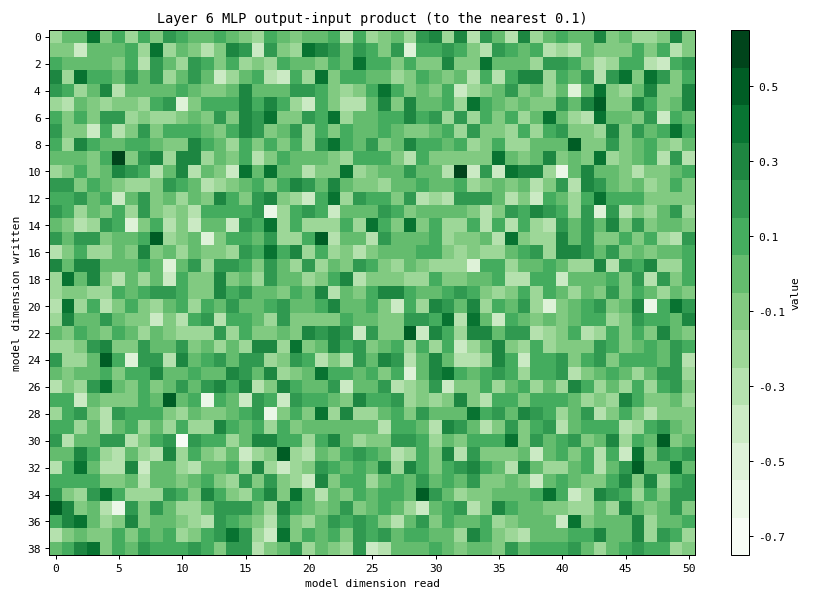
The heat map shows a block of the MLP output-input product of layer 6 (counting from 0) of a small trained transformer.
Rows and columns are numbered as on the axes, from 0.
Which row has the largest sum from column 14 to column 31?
6
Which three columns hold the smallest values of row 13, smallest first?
17, 43, 22
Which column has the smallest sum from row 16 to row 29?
0
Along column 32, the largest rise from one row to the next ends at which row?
10
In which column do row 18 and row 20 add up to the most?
1
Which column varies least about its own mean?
25
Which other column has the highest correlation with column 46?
33
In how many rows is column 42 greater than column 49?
16
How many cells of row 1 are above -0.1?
27
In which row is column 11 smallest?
14
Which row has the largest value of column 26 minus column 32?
4
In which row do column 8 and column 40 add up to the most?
15
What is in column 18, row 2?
0.1
